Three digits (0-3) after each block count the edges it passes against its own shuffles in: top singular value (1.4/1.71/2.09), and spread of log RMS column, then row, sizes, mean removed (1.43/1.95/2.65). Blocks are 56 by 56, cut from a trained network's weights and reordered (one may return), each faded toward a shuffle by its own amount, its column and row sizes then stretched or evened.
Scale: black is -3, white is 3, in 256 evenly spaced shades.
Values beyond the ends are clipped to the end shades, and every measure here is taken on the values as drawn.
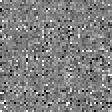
0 2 2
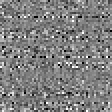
0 2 3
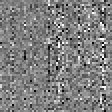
0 3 1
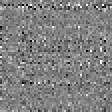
2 2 2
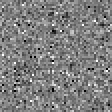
1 1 1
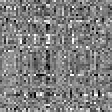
3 2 2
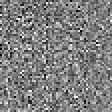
2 2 0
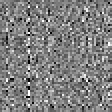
3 2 1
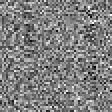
3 0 0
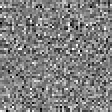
2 0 1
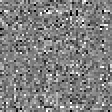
1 2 2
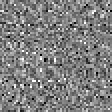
2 0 1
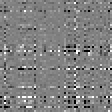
3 3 3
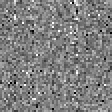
0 1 0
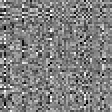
3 3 0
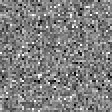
0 1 1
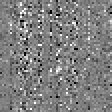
0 3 1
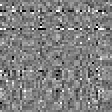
3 2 2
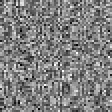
3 0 0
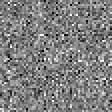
2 1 1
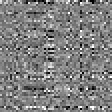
3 2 3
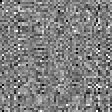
3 2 1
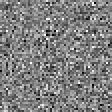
1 1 1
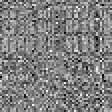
3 2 0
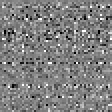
0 1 3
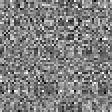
3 0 2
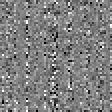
0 3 0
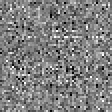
1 2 1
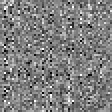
1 3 0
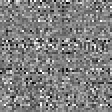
0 1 3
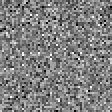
0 1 0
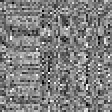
3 2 0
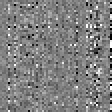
2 3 0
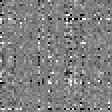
2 3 2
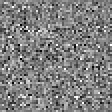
0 1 2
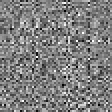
3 2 1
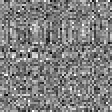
3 1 1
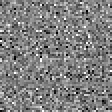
0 1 2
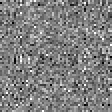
2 1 1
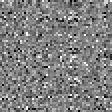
2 1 2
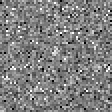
0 0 1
